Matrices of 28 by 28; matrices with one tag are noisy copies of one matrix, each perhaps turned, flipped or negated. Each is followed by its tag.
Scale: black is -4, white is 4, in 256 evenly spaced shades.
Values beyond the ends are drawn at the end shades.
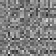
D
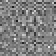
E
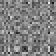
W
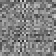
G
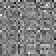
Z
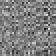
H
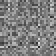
D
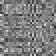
G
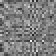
G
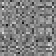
W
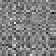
H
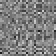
E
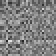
H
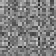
D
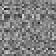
W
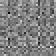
D
